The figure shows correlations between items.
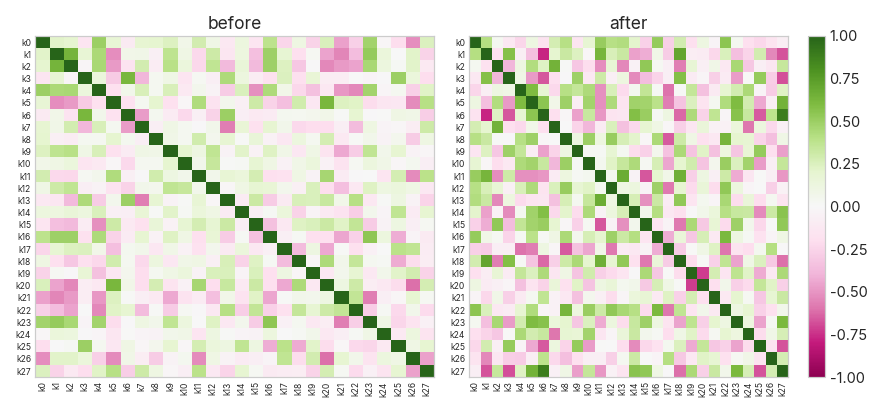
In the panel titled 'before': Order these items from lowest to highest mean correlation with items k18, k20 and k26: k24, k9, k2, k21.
k2, k9, k24, k21
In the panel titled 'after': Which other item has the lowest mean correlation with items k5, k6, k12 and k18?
k17
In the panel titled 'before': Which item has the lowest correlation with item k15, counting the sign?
k4
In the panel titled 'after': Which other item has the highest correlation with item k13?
k11
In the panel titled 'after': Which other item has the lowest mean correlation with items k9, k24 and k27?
k7
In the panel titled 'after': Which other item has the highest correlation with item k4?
k5
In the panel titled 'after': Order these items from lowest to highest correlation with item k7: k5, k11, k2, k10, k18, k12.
k10, k18, k11, k5, k12, k2
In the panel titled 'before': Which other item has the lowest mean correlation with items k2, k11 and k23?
k21
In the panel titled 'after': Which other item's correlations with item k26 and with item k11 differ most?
k1
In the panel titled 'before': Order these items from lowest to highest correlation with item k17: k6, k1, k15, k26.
k15, k6, k1, k26
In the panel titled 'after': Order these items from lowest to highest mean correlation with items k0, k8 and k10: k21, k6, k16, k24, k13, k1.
k21, k6, k24, k1, k13, k16
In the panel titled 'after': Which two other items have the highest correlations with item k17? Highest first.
k26, k21
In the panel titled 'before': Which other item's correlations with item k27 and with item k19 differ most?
k26
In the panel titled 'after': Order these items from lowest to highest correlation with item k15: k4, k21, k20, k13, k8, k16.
k13, k20, k16, k8, k21, k4
